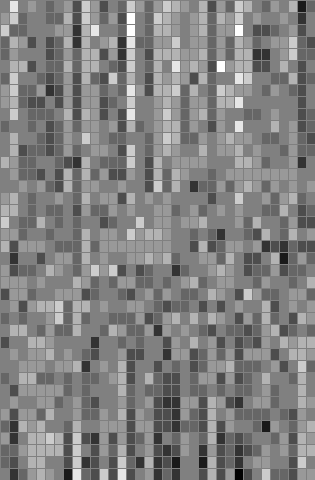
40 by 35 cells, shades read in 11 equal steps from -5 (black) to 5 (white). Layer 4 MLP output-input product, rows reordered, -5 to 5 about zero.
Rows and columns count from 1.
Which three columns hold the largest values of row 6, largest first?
25, 20, 15
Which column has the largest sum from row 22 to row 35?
34
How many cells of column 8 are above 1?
6
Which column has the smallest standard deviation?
21
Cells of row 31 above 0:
13
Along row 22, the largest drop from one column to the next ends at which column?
32
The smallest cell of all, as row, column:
40, 27
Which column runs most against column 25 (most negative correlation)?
4
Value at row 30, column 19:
-3
